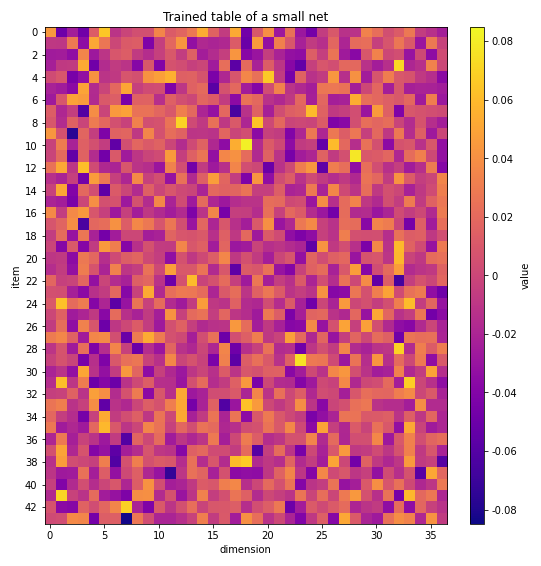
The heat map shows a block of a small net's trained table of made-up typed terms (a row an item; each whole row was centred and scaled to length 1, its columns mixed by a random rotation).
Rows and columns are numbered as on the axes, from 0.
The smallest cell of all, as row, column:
43, 7
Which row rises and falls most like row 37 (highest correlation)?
31
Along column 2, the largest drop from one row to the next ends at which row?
9
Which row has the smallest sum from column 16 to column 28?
2
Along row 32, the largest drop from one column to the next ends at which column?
13
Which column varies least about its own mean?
21
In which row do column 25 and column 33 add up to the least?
12
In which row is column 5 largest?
0
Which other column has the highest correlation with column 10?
4
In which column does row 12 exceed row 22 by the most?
11
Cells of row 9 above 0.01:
15
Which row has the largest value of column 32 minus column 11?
20
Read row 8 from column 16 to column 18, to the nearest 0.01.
-0.01 0.01 -0.02
